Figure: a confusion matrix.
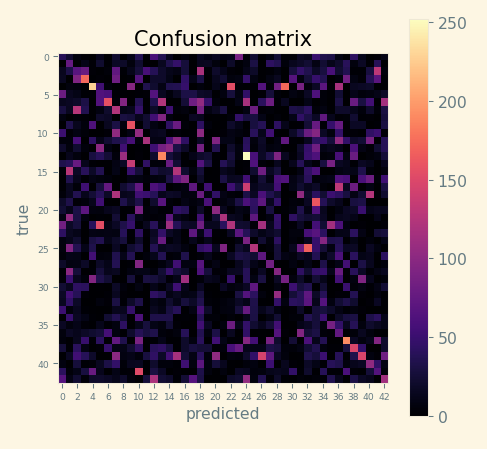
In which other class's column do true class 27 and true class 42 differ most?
12
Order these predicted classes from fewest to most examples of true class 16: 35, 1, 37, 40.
35, 1, 37, 40
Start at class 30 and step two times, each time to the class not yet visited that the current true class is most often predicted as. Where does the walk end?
32
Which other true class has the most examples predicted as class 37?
3
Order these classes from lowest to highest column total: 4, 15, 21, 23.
21, 23, 4, 15
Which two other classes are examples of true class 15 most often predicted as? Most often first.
1, 26
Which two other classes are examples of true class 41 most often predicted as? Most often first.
10, 4
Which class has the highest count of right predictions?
4
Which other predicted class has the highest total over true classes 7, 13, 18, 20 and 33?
24
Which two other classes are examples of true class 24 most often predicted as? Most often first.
34, 13
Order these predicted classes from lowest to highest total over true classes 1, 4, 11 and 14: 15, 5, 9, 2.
5, 2, 15, 9
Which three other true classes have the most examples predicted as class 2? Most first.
7, 3, 14
